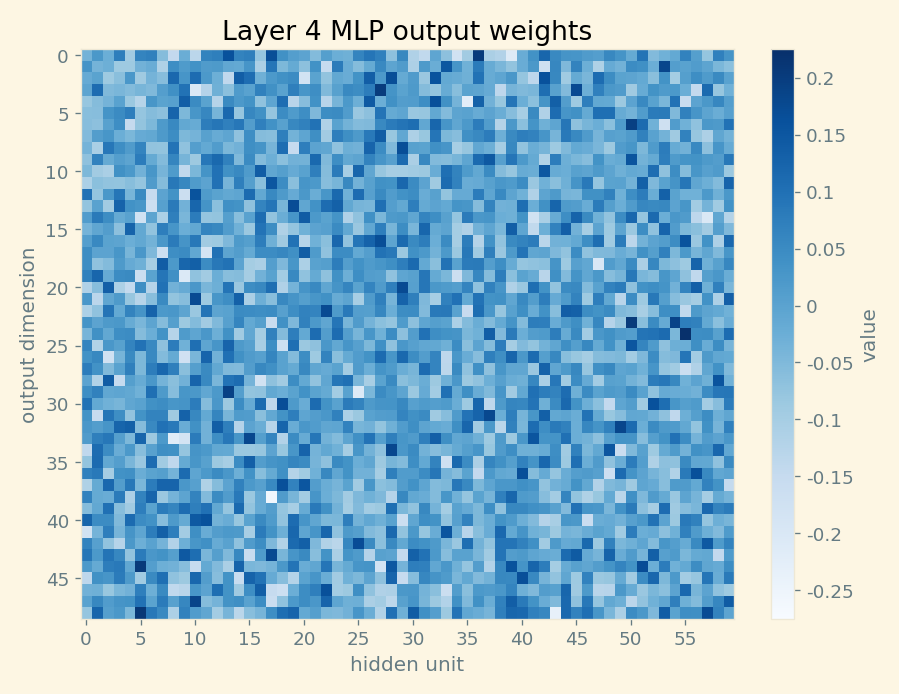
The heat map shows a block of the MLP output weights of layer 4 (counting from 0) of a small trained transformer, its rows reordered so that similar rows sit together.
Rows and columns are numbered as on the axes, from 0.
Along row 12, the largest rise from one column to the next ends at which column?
10
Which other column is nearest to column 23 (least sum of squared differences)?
37
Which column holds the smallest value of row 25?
18
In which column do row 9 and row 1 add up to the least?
42
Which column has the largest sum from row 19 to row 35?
41
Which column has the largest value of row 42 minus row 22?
35
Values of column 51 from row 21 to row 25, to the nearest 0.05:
-0.1 -0.1 -0.05 0.1 0.05
